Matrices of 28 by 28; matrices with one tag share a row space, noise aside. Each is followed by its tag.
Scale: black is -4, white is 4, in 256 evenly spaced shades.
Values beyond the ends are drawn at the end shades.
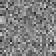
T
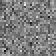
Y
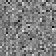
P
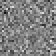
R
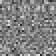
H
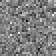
P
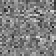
R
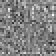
H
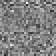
R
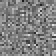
P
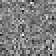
H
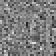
R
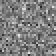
P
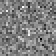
P
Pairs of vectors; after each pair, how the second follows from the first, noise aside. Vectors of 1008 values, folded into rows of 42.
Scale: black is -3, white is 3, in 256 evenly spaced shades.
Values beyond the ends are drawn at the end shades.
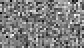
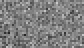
reversed, negated, shrunk.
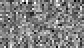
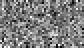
reversed, negated.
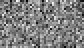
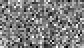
reversed, negated.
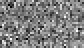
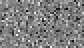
reversed, partly zeroed.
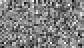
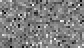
reversed, partly zeroed.
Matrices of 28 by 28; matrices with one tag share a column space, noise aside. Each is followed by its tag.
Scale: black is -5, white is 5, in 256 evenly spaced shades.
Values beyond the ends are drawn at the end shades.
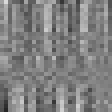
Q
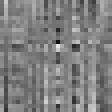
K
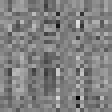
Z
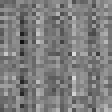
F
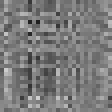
Z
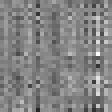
F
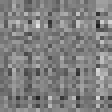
Z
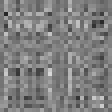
Z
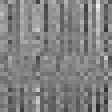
Q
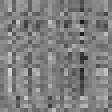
Z
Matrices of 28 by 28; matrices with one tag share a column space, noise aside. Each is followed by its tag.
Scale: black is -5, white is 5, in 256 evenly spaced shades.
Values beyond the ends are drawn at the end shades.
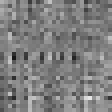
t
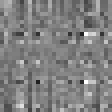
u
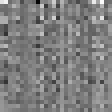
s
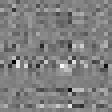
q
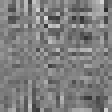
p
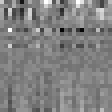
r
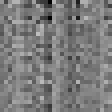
s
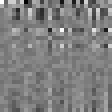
r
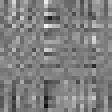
p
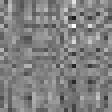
p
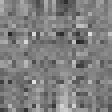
u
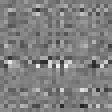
q
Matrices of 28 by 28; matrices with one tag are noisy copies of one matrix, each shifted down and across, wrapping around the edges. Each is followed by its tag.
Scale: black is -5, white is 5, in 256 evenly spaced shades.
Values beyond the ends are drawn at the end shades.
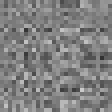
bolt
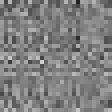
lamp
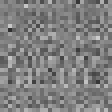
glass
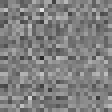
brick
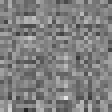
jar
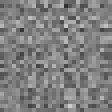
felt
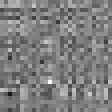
jar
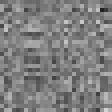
felt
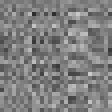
bolt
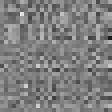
glass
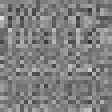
glass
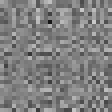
glass
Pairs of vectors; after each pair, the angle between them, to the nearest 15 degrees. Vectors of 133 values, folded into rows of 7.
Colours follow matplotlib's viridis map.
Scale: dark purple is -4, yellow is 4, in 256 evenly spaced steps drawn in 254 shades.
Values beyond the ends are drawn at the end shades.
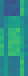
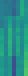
60 degrees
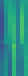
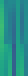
165 degrees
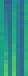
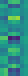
75 degrees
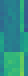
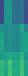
45 degrees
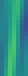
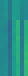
90 degrees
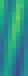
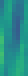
150 degrees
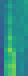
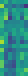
135 degrees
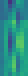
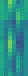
165 degrees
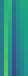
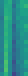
15 degrees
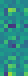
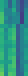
75 degrees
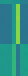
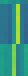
15 degrees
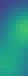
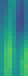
75 degrees
